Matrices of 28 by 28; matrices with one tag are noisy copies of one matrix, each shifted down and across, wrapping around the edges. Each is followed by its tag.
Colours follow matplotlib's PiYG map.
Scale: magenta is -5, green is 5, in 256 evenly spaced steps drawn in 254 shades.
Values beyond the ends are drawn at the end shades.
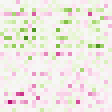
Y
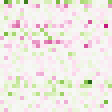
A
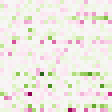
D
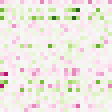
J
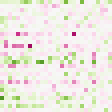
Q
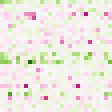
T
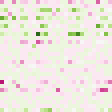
Y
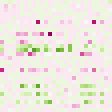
Q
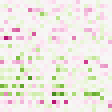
Y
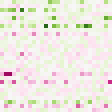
Y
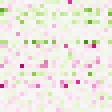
A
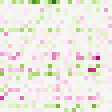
J
